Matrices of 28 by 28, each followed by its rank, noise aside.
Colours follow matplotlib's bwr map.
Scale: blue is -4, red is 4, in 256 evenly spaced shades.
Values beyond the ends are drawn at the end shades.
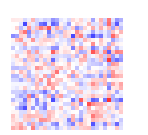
four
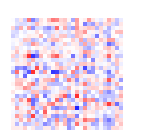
three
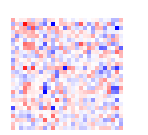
four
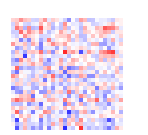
four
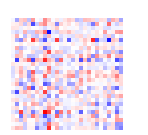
four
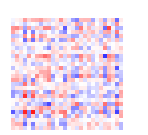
two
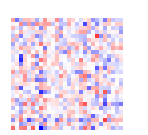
four
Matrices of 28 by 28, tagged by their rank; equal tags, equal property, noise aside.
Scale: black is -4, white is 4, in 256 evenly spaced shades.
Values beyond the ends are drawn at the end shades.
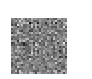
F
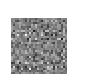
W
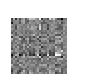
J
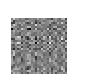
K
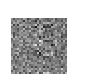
K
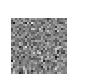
F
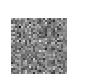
F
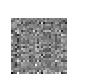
J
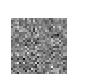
F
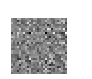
K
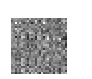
K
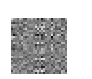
J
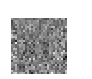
F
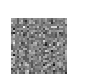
W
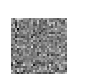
W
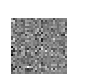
W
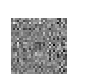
K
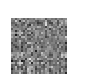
K
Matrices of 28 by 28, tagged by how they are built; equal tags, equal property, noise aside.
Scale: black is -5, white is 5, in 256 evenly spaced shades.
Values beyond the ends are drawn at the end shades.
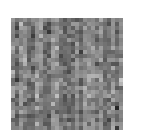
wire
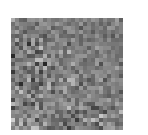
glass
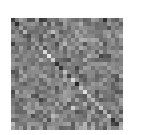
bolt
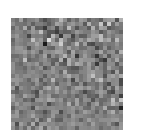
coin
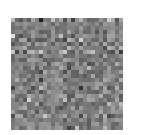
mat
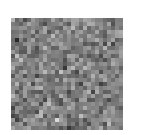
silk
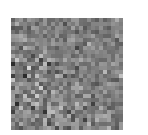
glass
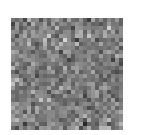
silk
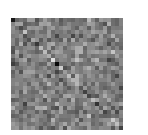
bolt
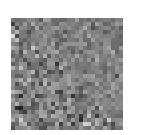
glass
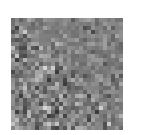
glass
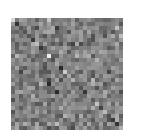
bolt
